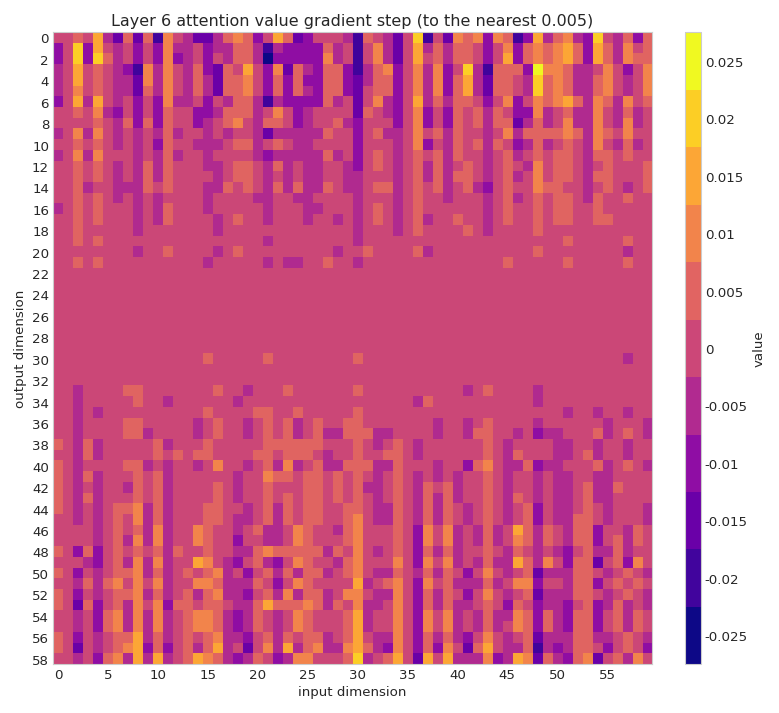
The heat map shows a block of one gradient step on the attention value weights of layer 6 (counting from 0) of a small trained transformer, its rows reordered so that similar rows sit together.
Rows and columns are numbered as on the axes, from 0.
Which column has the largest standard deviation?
30
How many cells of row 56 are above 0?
22
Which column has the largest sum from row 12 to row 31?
48
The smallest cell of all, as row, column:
2, 21
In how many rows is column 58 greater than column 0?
16
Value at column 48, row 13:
0.01
